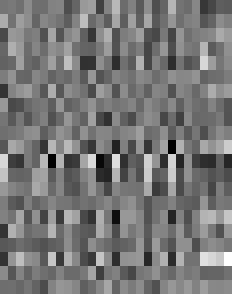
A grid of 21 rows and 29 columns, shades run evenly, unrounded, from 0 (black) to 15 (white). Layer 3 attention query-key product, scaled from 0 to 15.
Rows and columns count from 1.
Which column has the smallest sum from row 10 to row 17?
14
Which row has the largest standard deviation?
12
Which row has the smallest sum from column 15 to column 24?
5
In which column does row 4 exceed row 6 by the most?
26
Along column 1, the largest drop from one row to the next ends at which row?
3
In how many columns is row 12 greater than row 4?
11
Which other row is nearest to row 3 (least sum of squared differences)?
7
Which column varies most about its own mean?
22
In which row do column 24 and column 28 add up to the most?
19
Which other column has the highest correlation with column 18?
9
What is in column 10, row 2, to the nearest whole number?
8
